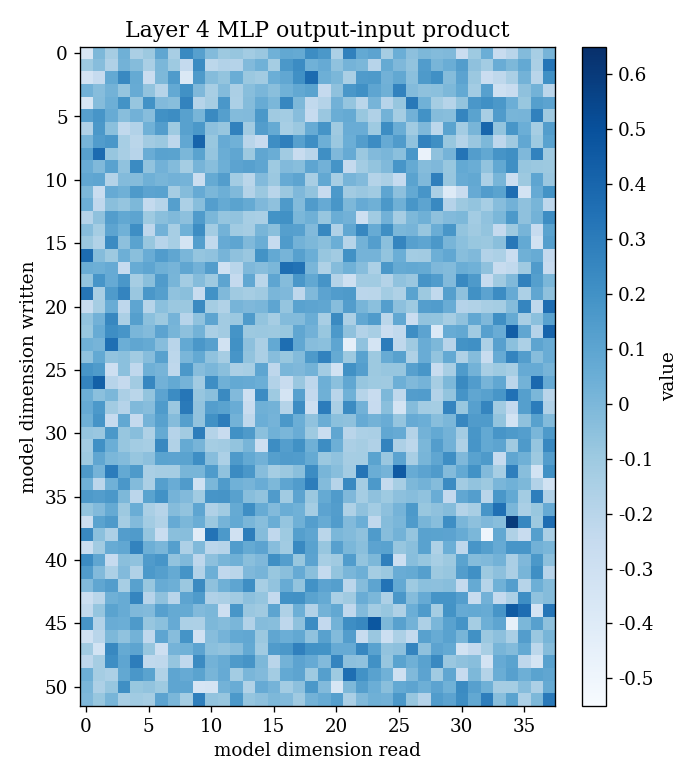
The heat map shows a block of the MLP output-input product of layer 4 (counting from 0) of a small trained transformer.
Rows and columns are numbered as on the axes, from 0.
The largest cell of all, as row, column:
37, 34
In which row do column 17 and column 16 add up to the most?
17
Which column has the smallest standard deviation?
14
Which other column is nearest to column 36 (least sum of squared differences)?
5
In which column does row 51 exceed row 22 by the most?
28
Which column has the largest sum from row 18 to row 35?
31
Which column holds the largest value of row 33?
25
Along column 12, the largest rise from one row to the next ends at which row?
39
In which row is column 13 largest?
38
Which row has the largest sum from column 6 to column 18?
32
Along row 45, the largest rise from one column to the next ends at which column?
35
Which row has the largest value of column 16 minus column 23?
23
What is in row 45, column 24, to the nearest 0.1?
0
